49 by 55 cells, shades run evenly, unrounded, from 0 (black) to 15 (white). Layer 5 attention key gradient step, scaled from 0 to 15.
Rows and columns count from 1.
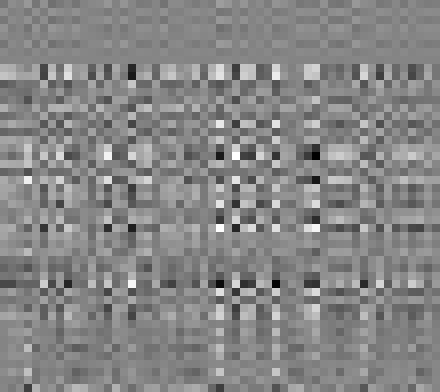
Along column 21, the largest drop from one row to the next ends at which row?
11
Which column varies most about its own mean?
28
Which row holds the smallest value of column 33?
26
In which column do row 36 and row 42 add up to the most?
17
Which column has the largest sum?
35
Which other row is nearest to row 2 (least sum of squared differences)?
4
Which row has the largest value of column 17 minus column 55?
36
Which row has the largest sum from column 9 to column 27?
14
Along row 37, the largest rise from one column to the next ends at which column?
31
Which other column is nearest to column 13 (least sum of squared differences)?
23
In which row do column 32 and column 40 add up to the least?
20
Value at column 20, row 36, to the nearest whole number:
10
